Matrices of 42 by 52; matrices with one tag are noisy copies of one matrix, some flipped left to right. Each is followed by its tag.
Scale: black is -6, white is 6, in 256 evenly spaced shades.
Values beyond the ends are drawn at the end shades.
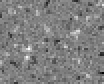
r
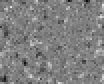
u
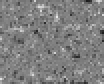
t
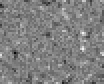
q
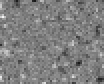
u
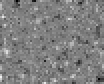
u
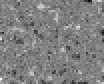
t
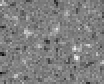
r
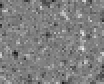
q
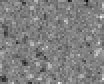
u
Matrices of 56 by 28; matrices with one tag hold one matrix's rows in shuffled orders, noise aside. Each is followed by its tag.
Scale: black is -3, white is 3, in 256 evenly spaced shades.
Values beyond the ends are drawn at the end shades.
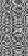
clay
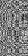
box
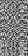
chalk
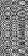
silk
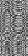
clay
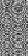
clay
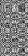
silk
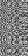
box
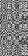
box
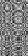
clay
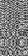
chalk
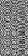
silk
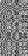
box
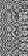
box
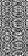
clay
